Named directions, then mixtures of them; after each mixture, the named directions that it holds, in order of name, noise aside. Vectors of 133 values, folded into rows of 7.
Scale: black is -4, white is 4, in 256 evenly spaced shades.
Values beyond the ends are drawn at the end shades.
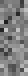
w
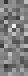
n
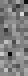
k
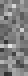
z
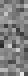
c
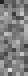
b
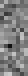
c, z.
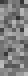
b, n, w.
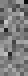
k, w.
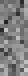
w.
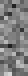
z.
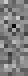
n.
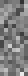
c, w.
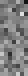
k.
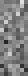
k, w, z.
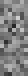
k, n, z.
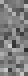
b, c, k.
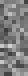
k, z.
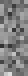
n, z.
